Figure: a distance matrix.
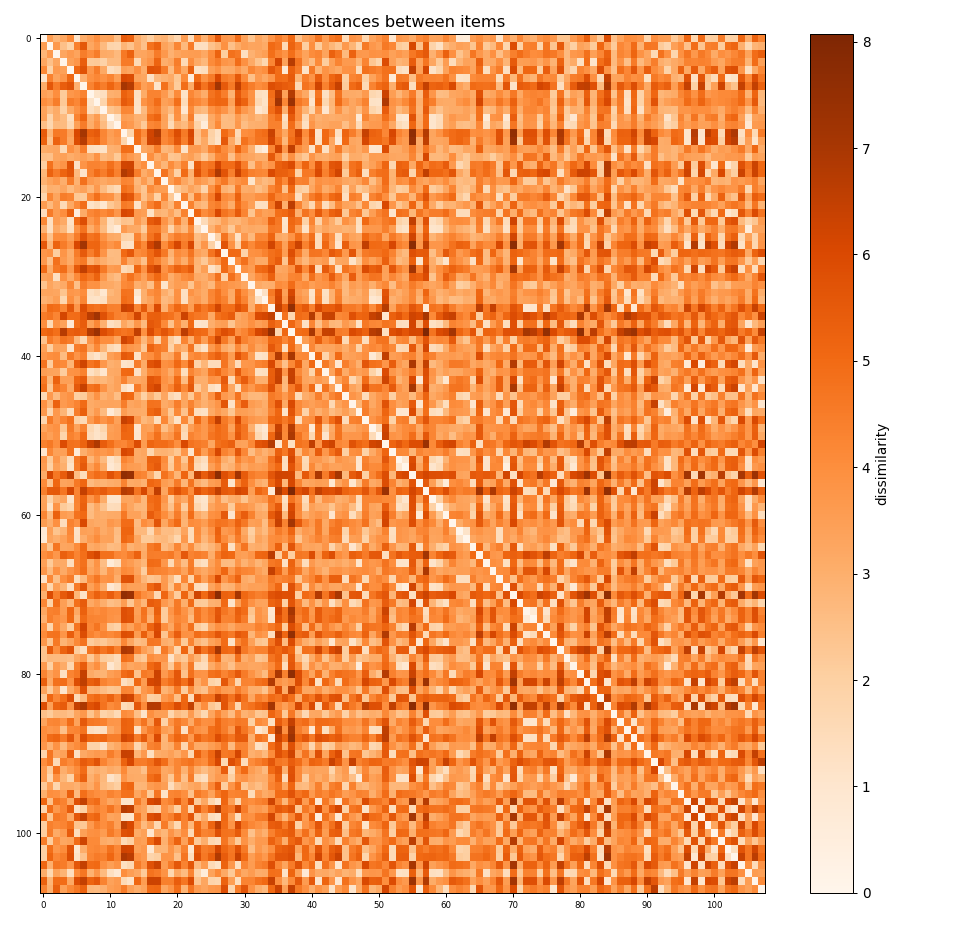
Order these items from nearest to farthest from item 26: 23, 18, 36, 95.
23, 36, 18, 95
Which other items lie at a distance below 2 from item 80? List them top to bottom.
3, 61, 82
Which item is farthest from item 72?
37
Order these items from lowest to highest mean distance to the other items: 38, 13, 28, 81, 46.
28, 46, 38, 13, 81
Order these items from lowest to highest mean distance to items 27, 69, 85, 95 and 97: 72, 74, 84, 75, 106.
74, 72, 75, 106, 84
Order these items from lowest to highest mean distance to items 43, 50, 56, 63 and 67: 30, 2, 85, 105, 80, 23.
85, 105, 23, 80, 2, 30
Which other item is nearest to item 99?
48
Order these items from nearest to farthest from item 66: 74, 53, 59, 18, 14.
53, 59, 74, 14, 18
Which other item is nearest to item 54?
69
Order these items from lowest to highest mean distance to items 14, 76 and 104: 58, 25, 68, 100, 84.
25, 58, 84, 100, 68
